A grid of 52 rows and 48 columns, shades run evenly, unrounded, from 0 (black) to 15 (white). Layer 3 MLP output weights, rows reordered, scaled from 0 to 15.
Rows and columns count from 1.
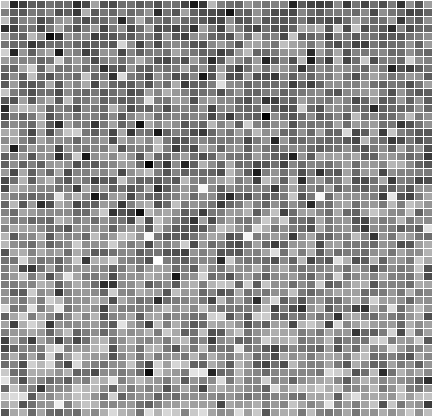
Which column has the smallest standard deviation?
8
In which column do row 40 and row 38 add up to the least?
38
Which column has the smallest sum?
22
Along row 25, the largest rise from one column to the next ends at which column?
44
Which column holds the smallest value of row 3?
14
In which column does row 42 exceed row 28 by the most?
17
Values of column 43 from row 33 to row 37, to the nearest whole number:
6 7 10 8 7
